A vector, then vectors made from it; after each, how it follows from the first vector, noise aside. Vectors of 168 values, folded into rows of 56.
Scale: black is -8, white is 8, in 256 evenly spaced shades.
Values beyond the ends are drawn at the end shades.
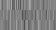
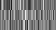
negated, scaled up.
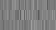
wrapped around, negated, shrunk.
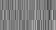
wrapped around.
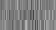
reversed.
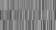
wrapped around.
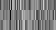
negated, scaled up.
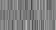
reversed.
